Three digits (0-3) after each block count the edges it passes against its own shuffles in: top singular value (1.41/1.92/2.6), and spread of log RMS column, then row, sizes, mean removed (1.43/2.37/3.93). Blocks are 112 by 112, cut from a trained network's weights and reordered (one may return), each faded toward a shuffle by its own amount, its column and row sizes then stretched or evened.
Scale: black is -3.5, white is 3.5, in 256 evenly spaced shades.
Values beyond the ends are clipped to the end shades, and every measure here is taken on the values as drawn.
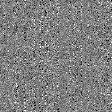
0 2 0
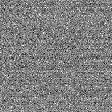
2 0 0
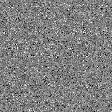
1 0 1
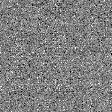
1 1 0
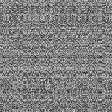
3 0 0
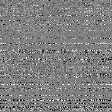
2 1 3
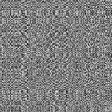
3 2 1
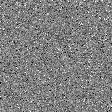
0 0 0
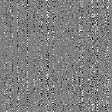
1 3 1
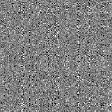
2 2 1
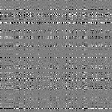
3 2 3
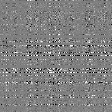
1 2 3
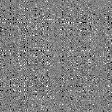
2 2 2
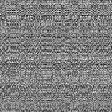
3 0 2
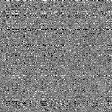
2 1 2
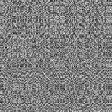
3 0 2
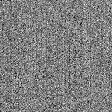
1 0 0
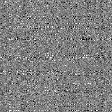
2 1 2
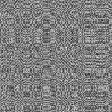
3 1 0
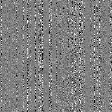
1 3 0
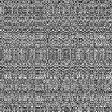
3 1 2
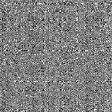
2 1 2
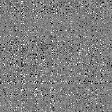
0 2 2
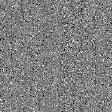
0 2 0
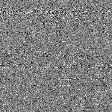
0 0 2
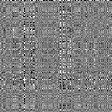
3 2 2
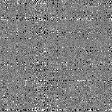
1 2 2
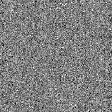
1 1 0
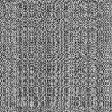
3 1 1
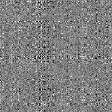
2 2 2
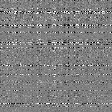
2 1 3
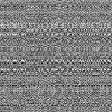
3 0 2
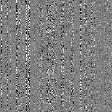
2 3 0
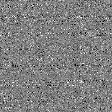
0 1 2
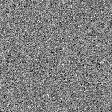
1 0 0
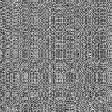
3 1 0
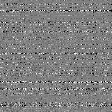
1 1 3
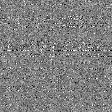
1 0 2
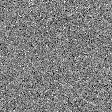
0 0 0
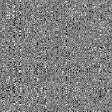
2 2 1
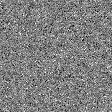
0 0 0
